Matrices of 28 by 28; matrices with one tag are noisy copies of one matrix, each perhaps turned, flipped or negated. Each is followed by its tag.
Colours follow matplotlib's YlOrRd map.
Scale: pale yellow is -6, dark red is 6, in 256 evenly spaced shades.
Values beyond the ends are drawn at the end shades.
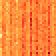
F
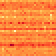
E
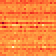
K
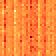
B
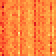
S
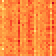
S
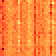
S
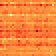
B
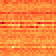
K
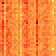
S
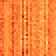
K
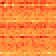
S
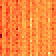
F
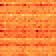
B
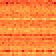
S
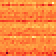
S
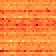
B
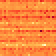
E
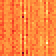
K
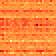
B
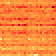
F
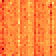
S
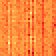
K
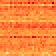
S
